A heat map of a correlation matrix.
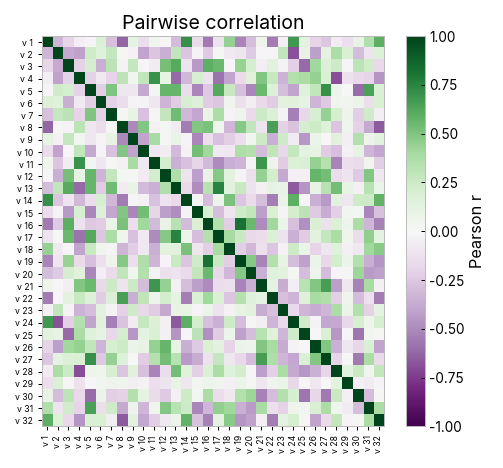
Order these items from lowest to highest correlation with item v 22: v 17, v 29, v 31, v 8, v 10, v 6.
v 6, v 31, v 29, v 17, v 10, v 8
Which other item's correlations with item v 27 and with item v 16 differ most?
v 21
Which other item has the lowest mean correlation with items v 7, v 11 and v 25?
v 30
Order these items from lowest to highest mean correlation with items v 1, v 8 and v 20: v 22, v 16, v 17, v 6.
v 17, v 6, v 22, v 16
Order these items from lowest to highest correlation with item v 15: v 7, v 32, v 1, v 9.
v 9, v 7, v 32, v 1
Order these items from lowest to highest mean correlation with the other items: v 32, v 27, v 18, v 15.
v 15, v 32, v 18, v 27
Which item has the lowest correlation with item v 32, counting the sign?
v 8
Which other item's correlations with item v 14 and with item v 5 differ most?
v 27
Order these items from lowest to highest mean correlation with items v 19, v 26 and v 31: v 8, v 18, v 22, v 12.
v 18, v 8, v 22, v 12
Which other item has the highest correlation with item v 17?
v 13
